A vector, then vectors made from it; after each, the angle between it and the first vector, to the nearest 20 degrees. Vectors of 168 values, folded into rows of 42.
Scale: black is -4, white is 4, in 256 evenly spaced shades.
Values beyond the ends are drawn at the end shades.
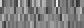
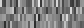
40 degrees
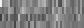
60 degrees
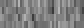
80 degrees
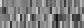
80 degrees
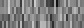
100 degrees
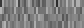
160 degrees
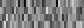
140 degrees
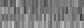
100 degrees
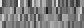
20 degrees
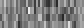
100 degrees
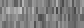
60 degrees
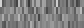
20 degrees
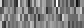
20 degrees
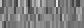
20 degrees
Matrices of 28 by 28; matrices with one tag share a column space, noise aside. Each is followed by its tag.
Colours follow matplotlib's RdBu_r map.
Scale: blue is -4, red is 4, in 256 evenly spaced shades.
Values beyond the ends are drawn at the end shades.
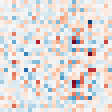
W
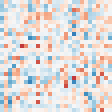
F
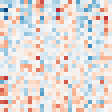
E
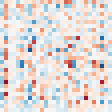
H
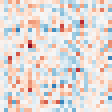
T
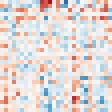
E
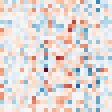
T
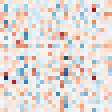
F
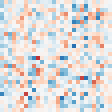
F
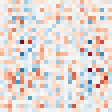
W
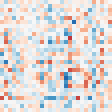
W
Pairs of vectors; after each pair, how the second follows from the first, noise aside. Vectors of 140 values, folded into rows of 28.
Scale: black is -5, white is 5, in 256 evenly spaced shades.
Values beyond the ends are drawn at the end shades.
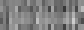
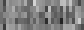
wrapped around.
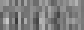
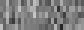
shuffled.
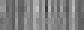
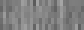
wrapped around, shrunk.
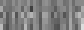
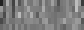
reversed, negated, partly zeroed.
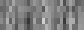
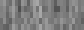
reversed, shrunk.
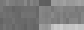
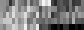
negated, scaled up.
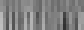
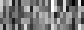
wrapped around, negated, scaled up.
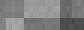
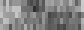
wrapped around, negated.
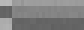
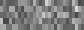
shuffled.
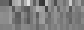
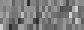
shuffled.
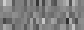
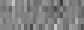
wrapped around, negated, partly zeroed.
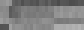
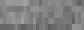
reversed, shrunk.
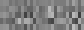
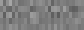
reversed, shrunk.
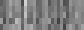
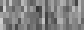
wrapped around, negated.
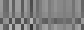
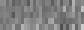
wrapped around, negated, partly zeroed.
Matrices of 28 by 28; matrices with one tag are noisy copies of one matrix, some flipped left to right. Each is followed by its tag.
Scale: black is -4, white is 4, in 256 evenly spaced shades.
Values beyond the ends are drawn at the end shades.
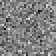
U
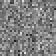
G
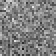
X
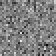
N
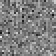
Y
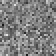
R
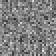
G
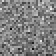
X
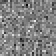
G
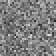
R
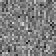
Y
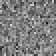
N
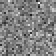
R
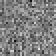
G
